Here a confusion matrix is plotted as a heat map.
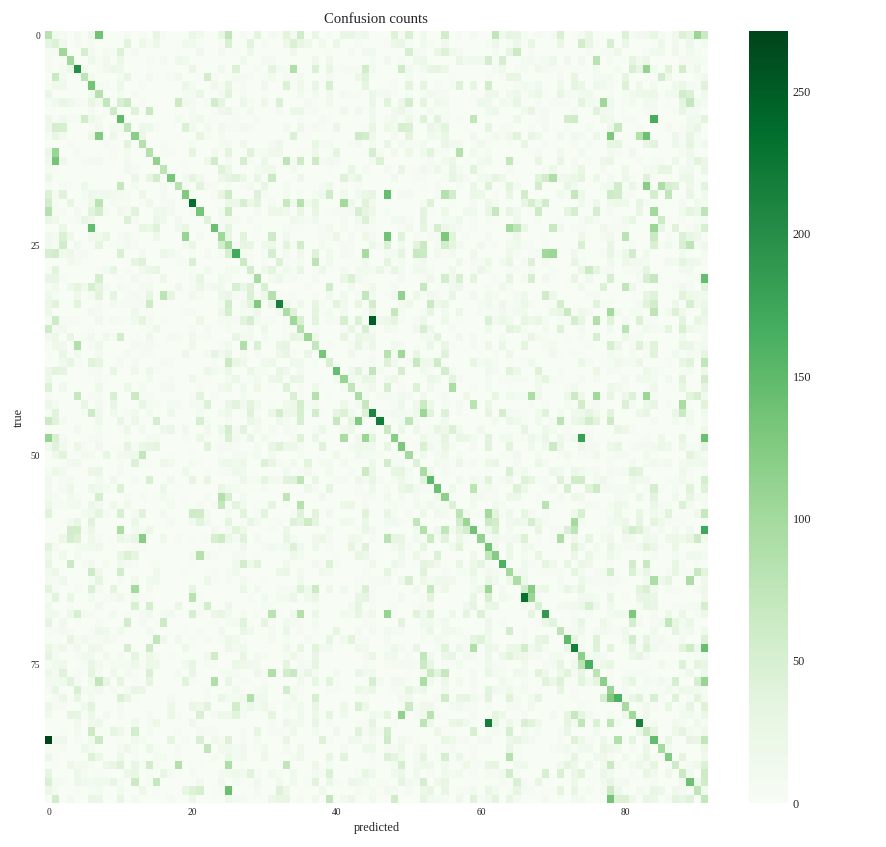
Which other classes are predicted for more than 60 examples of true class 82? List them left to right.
52, 61, 74, 78
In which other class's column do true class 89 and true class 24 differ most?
47
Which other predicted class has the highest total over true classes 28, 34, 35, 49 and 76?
45
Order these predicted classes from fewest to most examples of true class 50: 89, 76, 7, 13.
7, 76, 89, 13
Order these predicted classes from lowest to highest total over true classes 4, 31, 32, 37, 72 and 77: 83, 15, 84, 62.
62, 15, 84, 83
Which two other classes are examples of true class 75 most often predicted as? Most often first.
74, 52
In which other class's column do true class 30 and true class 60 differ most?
13
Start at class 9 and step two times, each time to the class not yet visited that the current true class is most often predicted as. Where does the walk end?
1
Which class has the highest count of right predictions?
20
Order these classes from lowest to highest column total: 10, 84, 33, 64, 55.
10, 33, 64, 55, 84
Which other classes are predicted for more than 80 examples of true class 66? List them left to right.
12, 61, 67
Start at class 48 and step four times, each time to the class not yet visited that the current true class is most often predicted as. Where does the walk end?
88
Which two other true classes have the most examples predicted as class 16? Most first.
31, 70
